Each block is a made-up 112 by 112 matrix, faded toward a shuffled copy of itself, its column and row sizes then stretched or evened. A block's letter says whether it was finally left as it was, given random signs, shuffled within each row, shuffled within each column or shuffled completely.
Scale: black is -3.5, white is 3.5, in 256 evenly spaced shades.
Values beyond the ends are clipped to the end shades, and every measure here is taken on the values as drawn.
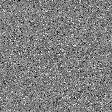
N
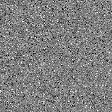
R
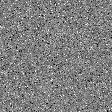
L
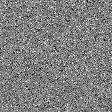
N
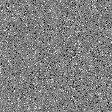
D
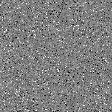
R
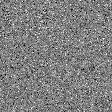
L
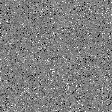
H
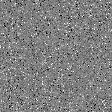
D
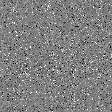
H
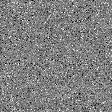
N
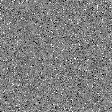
R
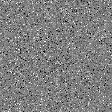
H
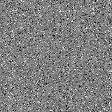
D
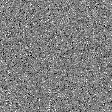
D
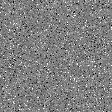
D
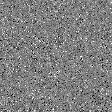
H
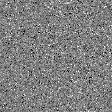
H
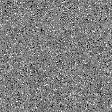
R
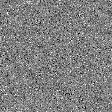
H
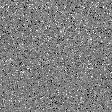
N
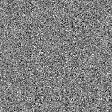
R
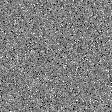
L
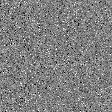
D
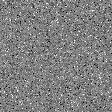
L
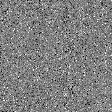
D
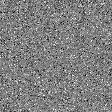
N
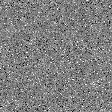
N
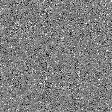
H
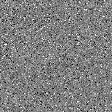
R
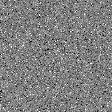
D
